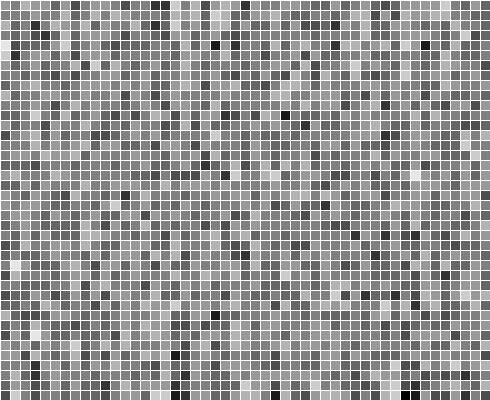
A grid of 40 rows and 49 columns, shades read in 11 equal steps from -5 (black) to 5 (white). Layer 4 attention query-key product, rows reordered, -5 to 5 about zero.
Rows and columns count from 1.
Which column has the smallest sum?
39
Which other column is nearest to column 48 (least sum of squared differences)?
5
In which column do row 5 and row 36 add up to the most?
1
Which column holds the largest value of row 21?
12
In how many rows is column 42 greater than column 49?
18
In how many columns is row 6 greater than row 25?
19
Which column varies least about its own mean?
14
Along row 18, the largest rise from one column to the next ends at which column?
24
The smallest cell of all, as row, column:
40, 41
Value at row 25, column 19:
0
